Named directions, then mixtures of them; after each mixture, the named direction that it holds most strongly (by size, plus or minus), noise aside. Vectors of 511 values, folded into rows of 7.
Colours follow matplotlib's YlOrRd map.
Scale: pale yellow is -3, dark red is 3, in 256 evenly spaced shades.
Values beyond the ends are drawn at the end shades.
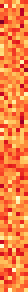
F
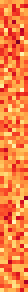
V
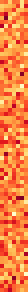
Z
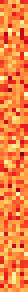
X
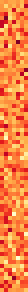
Z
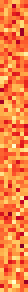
V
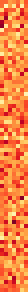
Z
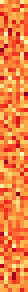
X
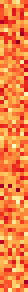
F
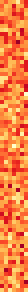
X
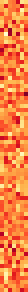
X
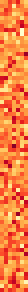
X
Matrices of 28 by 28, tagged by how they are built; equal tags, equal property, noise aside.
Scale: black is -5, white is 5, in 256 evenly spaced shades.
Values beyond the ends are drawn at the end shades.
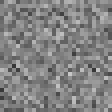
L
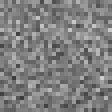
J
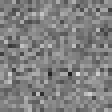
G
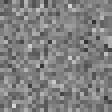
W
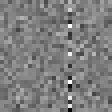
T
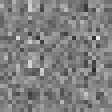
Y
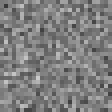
J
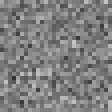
W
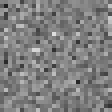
T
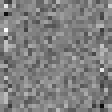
T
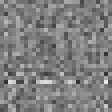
Y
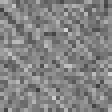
L
